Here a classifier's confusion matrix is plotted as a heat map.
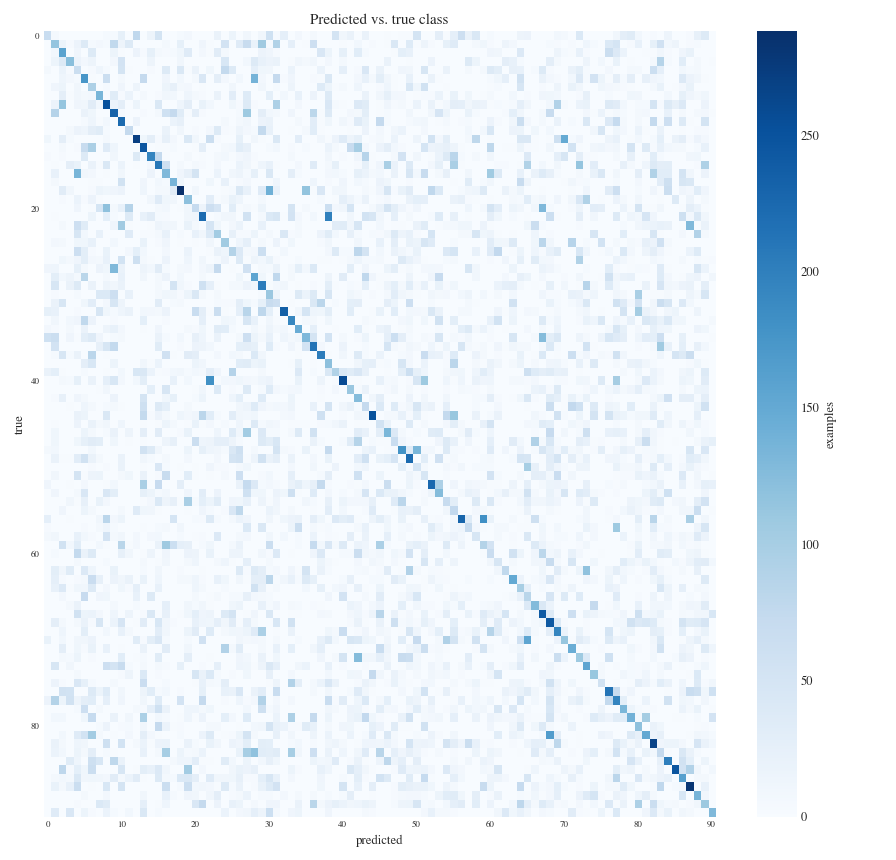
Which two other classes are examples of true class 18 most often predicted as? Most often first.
30, 35
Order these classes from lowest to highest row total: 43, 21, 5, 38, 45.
45, 38, 43, 5, 21
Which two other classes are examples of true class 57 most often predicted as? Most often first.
77, 34
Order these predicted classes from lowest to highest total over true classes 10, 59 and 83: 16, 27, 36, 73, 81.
81, 73, 27, 36, 16
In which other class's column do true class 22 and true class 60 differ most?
87
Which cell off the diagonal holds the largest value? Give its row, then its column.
21, 38
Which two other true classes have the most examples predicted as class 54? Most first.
70, 44
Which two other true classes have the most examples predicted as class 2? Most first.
8, 85
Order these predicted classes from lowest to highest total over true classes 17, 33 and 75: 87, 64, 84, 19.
19, 87, 64, 84
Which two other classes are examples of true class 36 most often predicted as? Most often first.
83, 9
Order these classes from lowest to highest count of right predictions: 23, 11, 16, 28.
11, 23, 16, 28
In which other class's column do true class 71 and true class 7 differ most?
24
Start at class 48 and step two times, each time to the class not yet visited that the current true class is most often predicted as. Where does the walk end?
65
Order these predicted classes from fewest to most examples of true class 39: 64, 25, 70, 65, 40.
64, 70, 40, 65, 25
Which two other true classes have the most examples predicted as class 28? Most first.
5, 83
